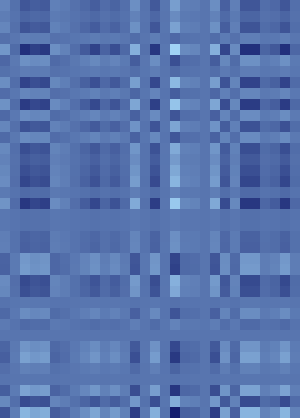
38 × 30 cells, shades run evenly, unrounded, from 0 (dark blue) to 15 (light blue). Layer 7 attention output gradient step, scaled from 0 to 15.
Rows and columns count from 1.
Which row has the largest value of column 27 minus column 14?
38
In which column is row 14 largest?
18
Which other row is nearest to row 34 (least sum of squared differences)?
4
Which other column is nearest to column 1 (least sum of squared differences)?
6
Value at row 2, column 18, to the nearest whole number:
9
